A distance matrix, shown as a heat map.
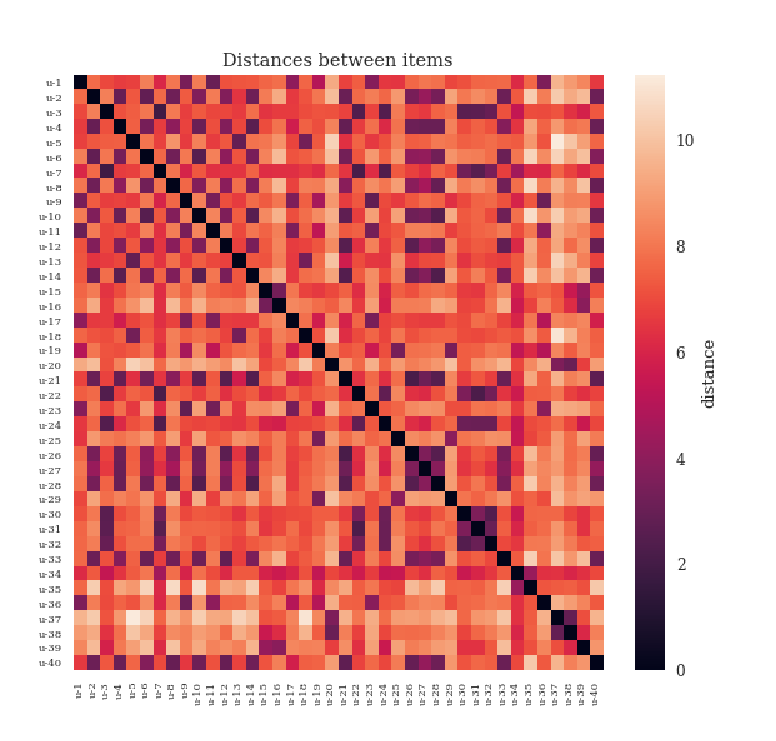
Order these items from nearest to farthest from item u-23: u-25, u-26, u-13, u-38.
u-13, u-25, u-26, u-38
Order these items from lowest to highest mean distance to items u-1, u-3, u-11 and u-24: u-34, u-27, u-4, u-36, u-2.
u-36, u-34, u-4, u-27, u-2
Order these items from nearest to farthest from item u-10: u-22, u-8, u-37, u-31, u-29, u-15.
u-8, u-22, u-31, u-15, u-29, u-37
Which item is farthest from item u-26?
u-35
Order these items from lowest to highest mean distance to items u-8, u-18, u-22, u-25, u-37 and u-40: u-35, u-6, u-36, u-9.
u-6, u-9, u-36, u-35
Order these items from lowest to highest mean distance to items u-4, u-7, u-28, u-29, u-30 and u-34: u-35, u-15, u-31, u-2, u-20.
u-31, u-2, u-15, u-35, u-20
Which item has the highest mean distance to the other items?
u-37
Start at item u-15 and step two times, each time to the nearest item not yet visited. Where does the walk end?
u-39
